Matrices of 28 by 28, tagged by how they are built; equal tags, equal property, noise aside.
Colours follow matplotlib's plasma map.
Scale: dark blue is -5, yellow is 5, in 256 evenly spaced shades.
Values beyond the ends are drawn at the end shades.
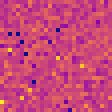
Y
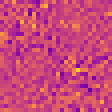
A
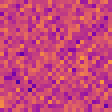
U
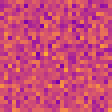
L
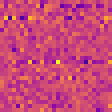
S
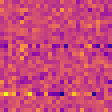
S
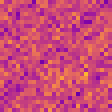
U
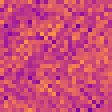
U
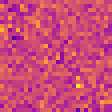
A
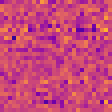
S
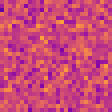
L
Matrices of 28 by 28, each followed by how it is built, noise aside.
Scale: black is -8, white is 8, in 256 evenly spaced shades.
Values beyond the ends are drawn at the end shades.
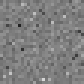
sparse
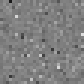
sparse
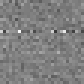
uneven rows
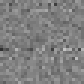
uneven rows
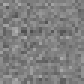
low rank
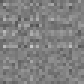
low rank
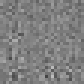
low rank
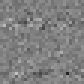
uneven rows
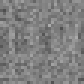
blocks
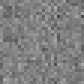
low rank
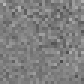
upper triangular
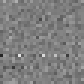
uneven rows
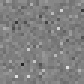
sparse
